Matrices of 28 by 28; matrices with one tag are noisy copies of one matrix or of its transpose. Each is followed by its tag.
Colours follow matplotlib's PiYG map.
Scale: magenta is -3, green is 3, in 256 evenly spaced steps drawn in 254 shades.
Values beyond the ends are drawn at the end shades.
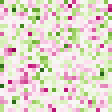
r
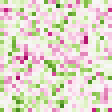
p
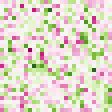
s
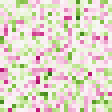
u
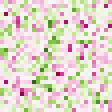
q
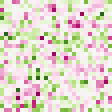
r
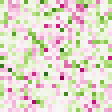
p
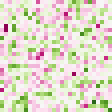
u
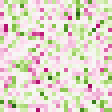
u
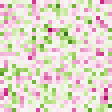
s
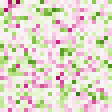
p
